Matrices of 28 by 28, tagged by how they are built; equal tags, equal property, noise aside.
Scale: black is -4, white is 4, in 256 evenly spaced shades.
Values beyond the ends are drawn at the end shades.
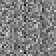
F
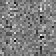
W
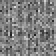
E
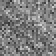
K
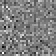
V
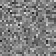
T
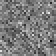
K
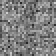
E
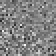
V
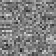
E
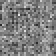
E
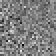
V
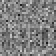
E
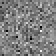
W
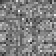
E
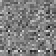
T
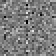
W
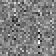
W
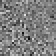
V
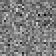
T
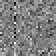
W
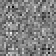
T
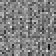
E
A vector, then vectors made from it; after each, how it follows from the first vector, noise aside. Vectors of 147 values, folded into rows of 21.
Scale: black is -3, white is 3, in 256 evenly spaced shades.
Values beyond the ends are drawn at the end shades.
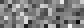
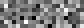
wrapped around.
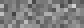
wrapped around, shrunk.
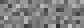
shrunk.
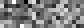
reversed.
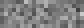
wrapped around, shrunk.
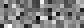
wrapped around.
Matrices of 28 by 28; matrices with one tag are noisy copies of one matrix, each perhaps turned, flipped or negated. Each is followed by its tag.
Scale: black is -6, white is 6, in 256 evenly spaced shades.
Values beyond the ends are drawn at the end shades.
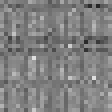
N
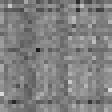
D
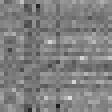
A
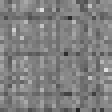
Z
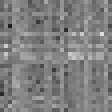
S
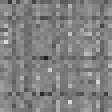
Z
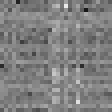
S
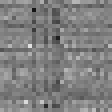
S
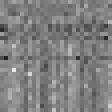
A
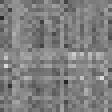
S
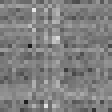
S
